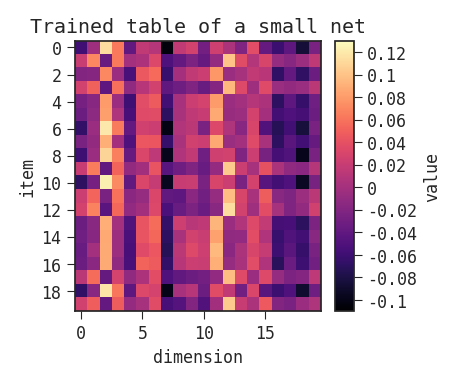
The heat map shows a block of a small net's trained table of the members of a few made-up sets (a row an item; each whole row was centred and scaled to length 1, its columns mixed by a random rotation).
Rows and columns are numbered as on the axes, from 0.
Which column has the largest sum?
2
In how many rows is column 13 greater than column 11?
7
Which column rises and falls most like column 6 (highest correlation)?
10
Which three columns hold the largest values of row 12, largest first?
12, 1, 3
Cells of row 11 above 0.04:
4
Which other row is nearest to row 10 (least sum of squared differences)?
18
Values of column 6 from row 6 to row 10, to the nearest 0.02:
0.02 0.04 0.02 0.04 0.02
